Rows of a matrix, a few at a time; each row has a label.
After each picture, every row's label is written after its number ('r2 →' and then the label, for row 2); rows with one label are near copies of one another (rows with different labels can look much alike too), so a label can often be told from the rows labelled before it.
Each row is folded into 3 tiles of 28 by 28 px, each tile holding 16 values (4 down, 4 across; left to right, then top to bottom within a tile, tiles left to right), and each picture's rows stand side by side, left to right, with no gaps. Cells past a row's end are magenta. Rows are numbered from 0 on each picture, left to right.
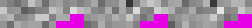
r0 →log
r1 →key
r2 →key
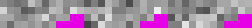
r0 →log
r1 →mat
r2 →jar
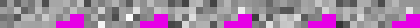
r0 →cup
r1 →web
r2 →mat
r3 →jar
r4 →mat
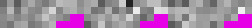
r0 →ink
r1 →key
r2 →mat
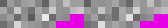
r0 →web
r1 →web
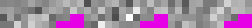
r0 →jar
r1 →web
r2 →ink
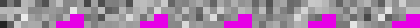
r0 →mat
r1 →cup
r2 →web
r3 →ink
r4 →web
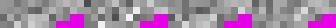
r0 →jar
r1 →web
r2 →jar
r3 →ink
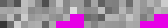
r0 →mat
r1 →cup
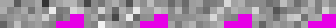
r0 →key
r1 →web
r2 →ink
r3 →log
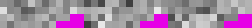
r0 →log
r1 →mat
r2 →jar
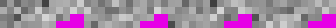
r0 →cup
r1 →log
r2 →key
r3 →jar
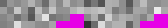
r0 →web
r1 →mat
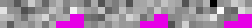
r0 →log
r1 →cup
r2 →key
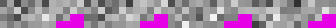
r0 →cup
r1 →cup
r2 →web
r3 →mat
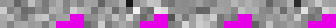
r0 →log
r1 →key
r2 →jar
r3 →key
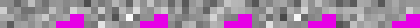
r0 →log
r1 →web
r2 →ink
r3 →web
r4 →mat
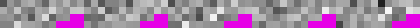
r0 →web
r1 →cup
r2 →web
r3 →log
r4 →key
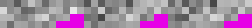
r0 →log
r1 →cup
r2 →cup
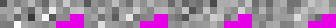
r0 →web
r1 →web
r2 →cup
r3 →ink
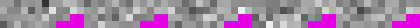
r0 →key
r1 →web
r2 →log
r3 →jar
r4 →log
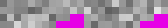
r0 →jar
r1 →log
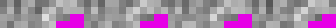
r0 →ink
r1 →ink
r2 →ink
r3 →ink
